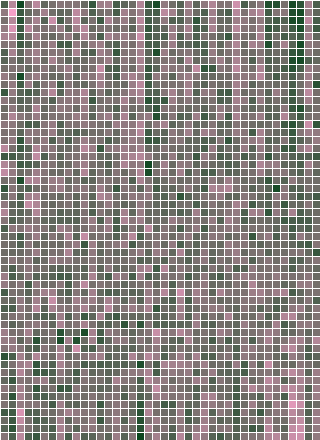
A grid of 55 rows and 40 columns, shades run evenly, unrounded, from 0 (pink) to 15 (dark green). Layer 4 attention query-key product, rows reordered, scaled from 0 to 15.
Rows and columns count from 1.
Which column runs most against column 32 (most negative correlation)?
9
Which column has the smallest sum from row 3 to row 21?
18
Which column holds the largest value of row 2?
38
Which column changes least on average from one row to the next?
30
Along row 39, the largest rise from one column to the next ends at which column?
20
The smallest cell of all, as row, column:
2, 2
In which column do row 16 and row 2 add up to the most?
37
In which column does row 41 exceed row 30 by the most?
16
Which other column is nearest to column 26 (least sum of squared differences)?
15
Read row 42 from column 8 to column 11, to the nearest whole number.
13 9 9 14
